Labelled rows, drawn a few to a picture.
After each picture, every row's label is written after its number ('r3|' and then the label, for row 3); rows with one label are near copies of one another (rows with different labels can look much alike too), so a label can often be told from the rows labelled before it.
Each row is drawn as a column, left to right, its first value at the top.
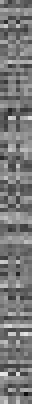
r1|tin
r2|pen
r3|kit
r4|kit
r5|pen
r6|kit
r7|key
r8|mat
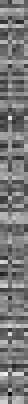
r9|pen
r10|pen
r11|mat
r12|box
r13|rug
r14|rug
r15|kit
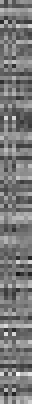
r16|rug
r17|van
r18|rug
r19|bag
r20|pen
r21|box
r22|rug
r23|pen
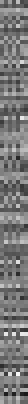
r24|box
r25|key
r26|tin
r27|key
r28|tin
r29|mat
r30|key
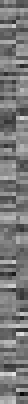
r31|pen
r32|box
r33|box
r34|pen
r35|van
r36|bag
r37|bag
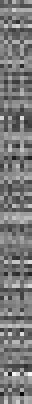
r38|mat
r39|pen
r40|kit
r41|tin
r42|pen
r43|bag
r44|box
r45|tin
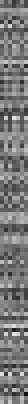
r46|pen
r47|kit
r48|pen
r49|van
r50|mat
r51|rug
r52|bag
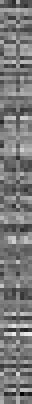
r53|box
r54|bag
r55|van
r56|van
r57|tin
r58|bag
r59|van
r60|key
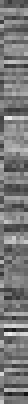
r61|pen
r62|mat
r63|mat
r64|van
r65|kit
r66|van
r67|key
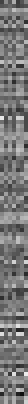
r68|mat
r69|rug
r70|kit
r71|tin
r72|van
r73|bag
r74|pen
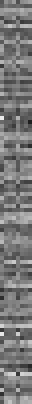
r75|mat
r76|rug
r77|pen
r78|tin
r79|kit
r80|rug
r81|rug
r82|box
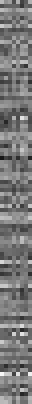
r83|tin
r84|box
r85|tin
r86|kit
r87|tin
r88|van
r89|bag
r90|tin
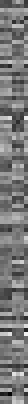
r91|bag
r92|bag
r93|bag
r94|pen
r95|box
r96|pen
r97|van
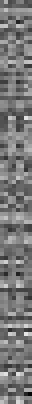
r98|pen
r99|tin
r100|van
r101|kit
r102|pen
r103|pen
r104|mat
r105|bag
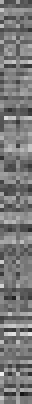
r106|tin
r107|mat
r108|kit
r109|mat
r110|box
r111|key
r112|bag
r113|kit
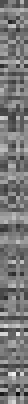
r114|bag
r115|kit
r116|pen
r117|pen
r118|key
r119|tin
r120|bag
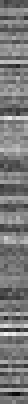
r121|kit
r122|van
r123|mat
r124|key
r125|bag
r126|mat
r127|van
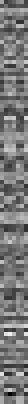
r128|tin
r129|kit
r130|key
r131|bag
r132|pen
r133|rug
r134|kit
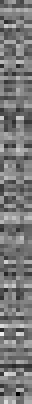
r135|kit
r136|pen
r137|rug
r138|box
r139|bag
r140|van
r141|box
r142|box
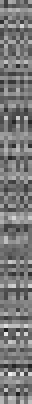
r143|rug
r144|van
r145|tin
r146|box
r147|bag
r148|pen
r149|kit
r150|box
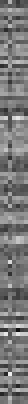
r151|bag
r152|kit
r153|tin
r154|mat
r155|van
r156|van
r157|kit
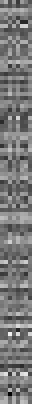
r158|box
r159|tin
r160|key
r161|rug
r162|van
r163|rug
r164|pen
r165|kit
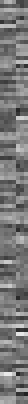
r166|pen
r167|tin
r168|tin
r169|rug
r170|kit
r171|van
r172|bag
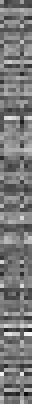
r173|tin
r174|van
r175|mat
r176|mat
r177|bag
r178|box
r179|key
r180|van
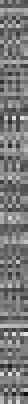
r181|rug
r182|van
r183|box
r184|mat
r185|pen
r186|mat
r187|key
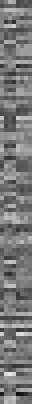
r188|bag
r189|pen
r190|tin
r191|rug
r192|bag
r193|key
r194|bag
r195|van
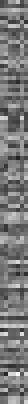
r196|van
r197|kit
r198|rug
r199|rug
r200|tin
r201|van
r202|pen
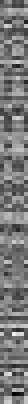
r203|kit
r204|pen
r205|rug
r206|key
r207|bag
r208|key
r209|rug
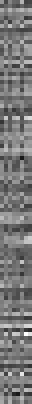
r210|box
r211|kit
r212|rug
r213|bag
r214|bag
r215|tin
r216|van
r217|van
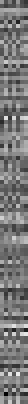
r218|box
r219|bag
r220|pen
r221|van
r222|rug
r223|mat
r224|van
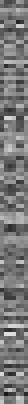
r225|pen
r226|bag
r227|kit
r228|kit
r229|rug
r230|rug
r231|bag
